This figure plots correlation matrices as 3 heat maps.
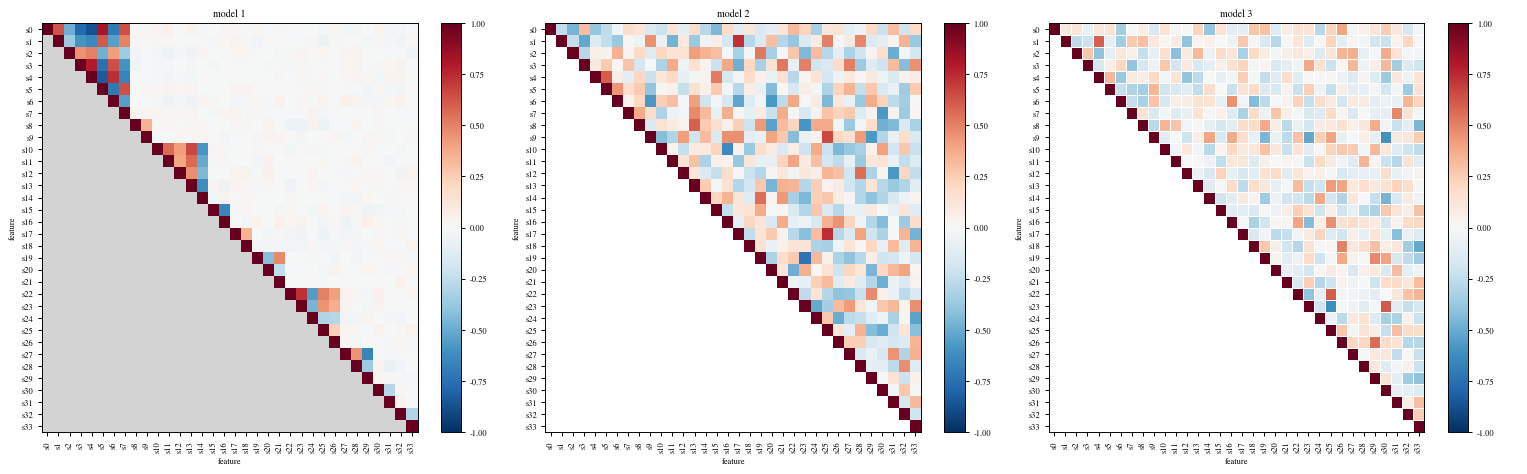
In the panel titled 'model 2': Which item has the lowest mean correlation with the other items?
s30
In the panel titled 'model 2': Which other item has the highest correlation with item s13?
s8
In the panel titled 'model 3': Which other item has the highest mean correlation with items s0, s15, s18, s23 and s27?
s30
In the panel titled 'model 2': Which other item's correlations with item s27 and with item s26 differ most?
s31
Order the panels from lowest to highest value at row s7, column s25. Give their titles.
model 1, model 3, model 2
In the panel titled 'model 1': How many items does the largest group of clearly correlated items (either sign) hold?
8
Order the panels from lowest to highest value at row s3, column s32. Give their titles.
model 2, model 3, model 1
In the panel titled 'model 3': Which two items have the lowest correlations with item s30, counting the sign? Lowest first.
s9, s14
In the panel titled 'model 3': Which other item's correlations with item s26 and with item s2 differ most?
s29
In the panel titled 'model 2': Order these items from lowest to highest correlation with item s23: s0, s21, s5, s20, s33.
s21, s5, s0, s20, s33
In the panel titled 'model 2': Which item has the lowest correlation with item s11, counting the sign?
s1
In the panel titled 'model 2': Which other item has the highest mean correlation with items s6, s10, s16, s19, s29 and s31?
s22
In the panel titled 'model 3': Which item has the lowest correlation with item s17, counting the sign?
s31
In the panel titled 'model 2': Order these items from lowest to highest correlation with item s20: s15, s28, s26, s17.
s26, s15, s28, s17
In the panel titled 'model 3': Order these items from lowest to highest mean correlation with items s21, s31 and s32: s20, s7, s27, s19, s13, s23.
s19, s27, s23, s20, s13, s7
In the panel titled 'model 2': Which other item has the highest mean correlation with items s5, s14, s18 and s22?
s19
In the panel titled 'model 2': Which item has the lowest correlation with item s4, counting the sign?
s0
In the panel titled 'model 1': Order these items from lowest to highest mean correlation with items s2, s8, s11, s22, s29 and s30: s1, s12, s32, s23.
s1, s32, s12, s23
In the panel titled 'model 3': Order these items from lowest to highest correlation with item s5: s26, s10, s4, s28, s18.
s10, s28, s26, s18, s4
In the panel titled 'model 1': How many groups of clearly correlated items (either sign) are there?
10
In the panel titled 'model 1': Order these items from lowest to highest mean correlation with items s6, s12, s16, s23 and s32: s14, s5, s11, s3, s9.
s5, s14, s9, s11, s3
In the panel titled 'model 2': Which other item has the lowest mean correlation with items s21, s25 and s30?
s29
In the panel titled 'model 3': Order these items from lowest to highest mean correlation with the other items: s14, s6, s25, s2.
s14, s6, s2, s25
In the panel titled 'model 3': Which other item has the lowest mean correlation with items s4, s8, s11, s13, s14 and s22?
s23
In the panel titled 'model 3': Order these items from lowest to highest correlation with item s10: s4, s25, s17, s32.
s32, s4, s17, s25
